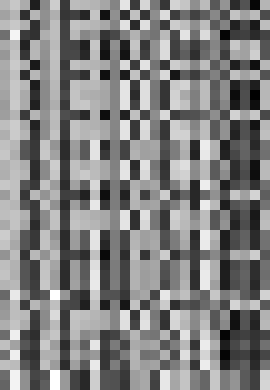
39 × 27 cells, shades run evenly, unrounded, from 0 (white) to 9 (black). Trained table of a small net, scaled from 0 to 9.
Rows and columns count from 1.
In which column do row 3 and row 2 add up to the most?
7
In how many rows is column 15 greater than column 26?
8
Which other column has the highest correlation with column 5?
16
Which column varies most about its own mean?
13
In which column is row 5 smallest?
17
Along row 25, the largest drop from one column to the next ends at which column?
21
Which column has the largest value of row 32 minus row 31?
24
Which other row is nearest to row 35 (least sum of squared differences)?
28
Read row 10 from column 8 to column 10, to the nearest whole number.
2 3 3
